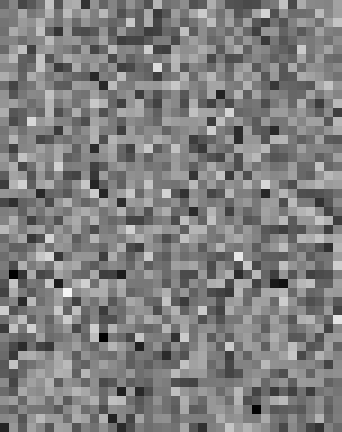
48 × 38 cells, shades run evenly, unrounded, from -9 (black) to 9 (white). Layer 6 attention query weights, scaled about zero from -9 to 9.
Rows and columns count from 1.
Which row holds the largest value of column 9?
35
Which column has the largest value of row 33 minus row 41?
37
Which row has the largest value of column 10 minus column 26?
32
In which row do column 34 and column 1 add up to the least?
48
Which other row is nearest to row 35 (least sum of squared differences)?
13
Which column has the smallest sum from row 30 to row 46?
12
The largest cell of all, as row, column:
33, 8
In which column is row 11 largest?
6
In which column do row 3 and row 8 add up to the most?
5
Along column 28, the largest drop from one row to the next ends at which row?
31
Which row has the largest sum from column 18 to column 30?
10
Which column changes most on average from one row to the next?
14
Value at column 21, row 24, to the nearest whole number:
-1
